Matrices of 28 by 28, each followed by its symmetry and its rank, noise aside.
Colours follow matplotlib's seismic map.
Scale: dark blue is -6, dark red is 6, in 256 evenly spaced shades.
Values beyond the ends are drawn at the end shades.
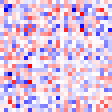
symmetric, rank seven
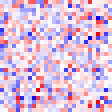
antisymmetric, rank eight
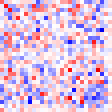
symmetric, rank eight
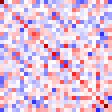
symmetric, rank eight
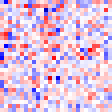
no symmetry, rank eight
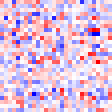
no symmetry, rank six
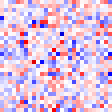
antisymmetric, rank six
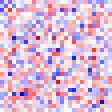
symmetric, rank six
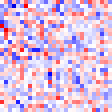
no symmetry, rank eight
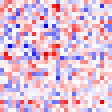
symmetric, rank seven
